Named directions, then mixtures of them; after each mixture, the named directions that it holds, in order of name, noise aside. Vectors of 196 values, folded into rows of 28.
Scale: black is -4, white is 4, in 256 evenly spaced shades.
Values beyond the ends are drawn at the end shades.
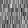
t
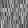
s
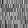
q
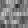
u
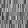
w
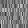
s.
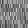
q.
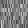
s.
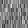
t.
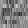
s, u.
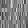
q, s, w.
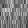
s, u, w.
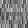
q, t, w.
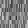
w.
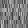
s.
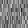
t.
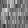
s, t, u.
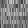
q, s, u.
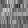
s, u.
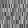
s.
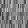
w.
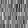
q, u, w.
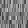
w.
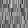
q, t.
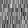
t.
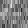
t, u.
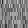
q.
